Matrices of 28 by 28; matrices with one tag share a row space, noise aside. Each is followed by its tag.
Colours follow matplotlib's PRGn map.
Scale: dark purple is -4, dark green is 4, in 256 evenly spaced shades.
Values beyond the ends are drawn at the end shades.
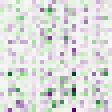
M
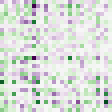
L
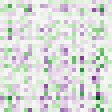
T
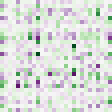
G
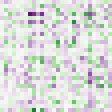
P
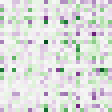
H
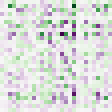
M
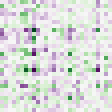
L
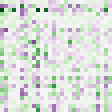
L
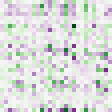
M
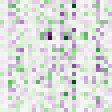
M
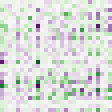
G
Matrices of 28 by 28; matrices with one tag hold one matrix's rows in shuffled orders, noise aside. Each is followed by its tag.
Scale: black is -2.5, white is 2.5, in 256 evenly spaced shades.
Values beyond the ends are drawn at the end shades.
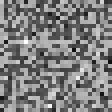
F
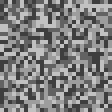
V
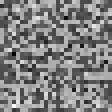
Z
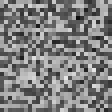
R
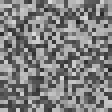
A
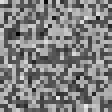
F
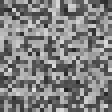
R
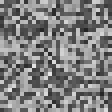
Z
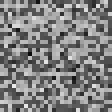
R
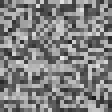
R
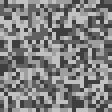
R
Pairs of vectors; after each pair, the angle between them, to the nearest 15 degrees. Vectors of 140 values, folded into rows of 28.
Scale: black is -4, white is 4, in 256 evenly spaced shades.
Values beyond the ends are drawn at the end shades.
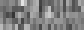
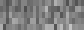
90 degrees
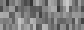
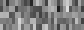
15 degrees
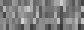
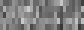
15 degrees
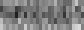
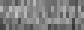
135 degrees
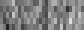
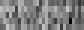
150 degrees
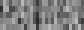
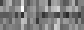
75 degrees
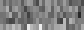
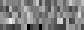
165 degrees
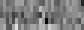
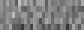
120 degrees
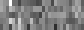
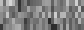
60 degrees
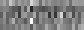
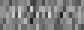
135 degrees
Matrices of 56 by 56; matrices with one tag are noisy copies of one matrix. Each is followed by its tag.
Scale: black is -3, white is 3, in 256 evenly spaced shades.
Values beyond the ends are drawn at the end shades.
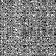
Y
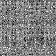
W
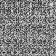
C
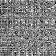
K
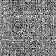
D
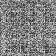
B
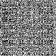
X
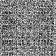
X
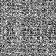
Y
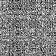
D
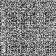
B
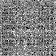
X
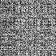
K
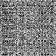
X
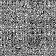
W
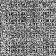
B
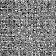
K
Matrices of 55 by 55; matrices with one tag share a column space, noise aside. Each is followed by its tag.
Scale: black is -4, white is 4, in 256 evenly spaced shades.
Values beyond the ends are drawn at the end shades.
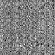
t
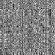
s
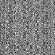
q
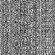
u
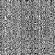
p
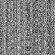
u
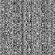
q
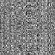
t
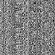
q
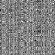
u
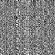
p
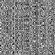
t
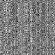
u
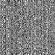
p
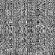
s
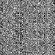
q
